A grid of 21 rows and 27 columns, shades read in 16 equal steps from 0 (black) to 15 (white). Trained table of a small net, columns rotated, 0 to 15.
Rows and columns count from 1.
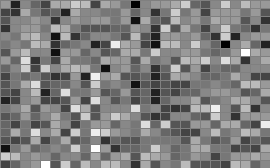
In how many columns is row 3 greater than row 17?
9
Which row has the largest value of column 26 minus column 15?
11
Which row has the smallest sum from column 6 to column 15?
18
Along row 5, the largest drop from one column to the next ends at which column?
24
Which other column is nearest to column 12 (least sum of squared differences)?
13
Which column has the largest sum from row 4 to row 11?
3
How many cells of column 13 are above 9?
4
